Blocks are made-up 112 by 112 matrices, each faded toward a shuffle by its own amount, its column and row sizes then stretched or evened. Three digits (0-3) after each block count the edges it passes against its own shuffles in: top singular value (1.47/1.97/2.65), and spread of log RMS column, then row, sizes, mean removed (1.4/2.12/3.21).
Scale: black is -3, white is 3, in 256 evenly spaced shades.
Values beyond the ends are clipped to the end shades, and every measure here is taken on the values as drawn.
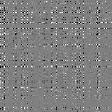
3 3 3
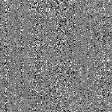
1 3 1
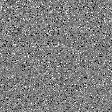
0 0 2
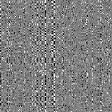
3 3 0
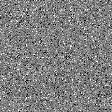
1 1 1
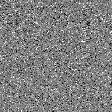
1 0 0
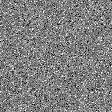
1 0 0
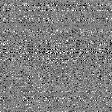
1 1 3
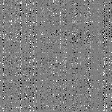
1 3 2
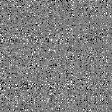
2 2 2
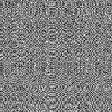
3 1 1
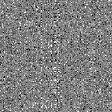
2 2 0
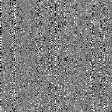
2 3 0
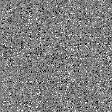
0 2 2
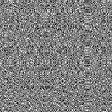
3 0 1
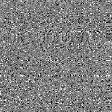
2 1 2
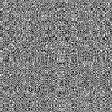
3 1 1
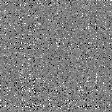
0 2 2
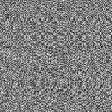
3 1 0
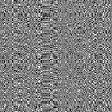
3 3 1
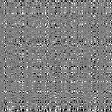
3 3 3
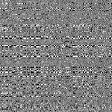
3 1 3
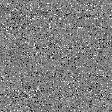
0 0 2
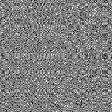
3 0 0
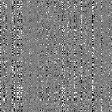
3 3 2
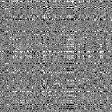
3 2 3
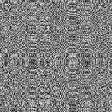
3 1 1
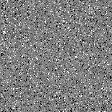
1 1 0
